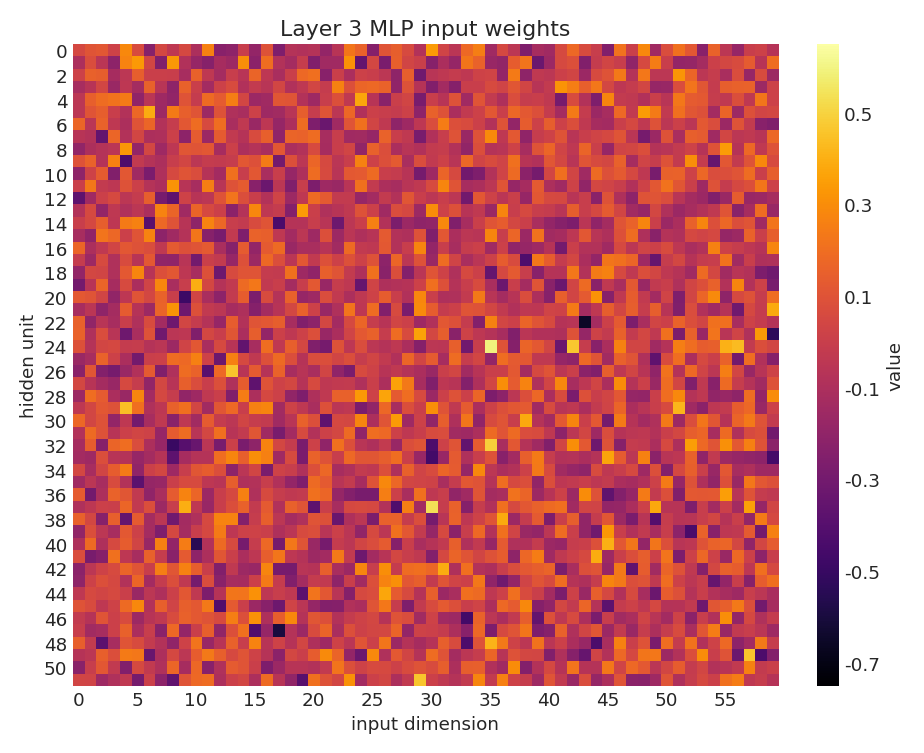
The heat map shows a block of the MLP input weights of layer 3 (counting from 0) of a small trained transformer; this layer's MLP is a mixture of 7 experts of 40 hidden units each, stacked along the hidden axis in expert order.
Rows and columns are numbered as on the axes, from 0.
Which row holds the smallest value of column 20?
37
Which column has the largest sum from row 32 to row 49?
26
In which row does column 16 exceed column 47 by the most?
42
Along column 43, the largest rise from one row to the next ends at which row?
23
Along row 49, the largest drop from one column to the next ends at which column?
58
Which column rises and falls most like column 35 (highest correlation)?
52
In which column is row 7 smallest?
2
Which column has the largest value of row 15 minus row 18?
35
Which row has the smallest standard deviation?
8
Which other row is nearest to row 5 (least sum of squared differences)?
31
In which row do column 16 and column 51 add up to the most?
29
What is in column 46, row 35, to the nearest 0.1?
-0.1
